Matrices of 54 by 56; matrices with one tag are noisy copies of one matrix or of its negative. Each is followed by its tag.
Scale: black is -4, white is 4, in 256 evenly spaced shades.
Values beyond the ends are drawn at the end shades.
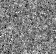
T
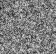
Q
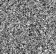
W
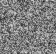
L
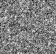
L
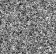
W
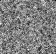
W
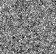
Q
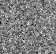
W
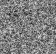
T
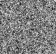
W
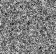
W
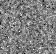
W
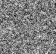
T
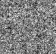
T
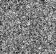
W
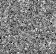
L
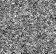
T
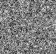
L
